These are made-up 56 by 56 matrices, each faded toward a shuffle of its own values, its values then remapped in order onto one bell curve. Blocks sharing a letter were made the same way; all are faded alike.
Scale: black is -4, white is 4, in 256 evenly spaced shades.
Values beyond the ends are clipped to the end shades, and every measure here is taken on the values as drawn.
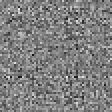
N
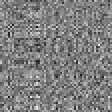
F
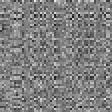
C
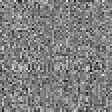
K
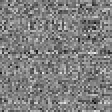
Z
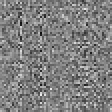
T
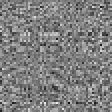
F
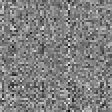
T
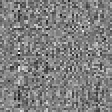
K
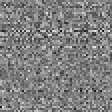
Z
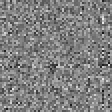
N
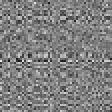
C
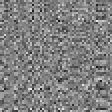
F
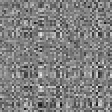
C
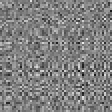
C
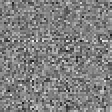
N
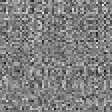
F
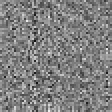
T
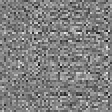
F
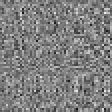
F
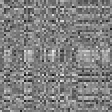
C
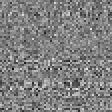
Z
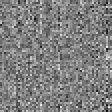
T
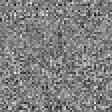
N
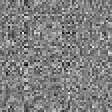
F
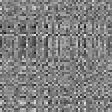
C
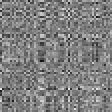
C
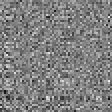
F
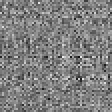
Z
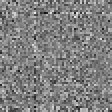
N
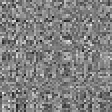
F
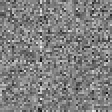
N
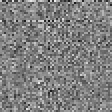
K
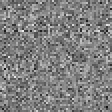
N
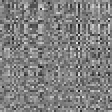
C
